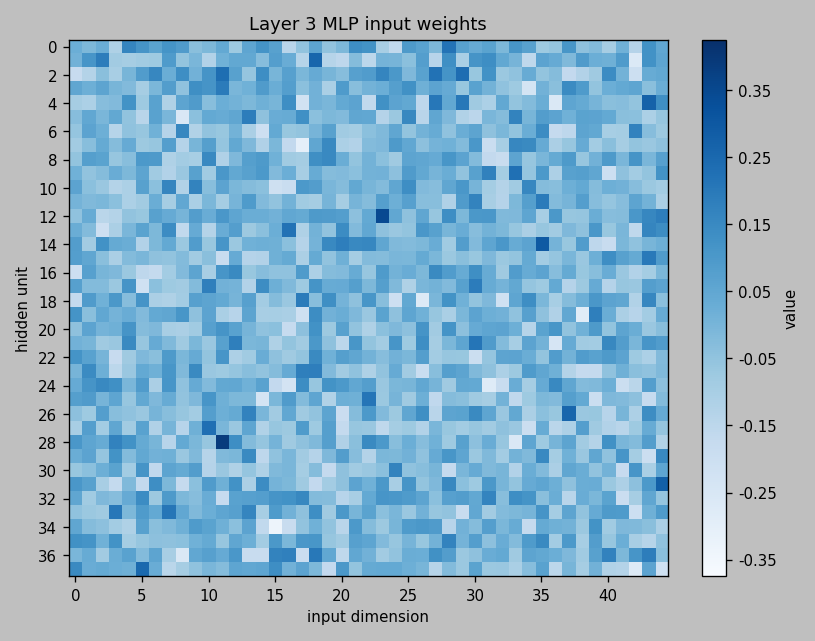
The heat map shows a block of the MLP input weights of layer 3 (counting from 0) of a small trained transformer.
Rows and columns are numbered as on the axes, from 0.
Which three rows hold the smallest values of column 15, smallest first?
34, 10, 24
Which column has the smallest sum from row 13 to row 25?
42
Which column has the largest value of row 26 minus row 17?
37
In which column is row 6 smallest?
14
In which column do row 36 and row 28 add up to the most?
11
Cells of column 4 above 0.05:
7
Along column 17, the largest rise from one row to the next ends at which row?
5
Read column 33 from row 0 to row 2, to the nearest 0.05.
0.1 0 -0.05
